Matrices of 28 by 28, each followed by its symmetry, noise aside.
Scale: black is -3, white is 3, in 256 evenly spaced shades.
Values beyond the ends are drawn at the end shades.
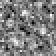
symmetric across the other diagonal.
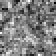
antisymmetric.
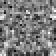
mirrored left to right.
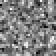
antisymmetric.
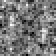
same after a half turn.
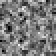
mirrored top to bottom.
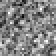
symmetric.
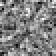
antisymmetric.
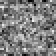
same after a half turn.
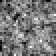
symmetric.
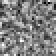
antisymmetric.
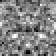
mirrored left to right.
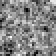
symmetric across the other diagonal.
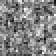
no symmetry.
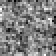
antisymmetric.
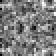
mirrored top to bottom.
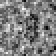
mirrored top to bottom.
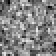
no symmetry.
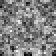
mirrored left to right.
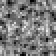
same after a half turn.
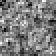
symmetric.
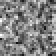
mirrored top to bottom.
